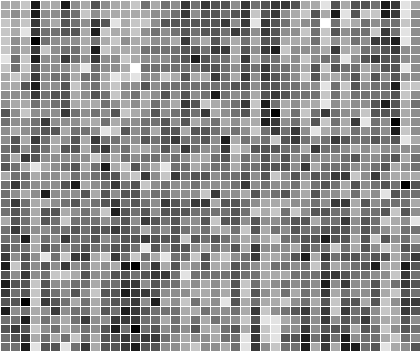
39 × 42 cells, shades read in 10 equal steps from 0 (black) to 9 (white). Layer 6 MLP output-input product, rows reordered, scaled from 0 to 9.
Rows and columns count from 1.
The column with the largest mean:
41
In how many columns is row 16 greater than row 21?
18
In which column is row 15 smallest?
40
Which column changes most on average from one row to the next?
15
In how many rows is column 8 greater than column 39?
17
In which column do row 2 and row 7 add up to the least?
4
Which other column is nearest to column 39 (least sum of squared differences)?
25
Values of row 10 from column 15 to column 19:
3 5 4 4 4
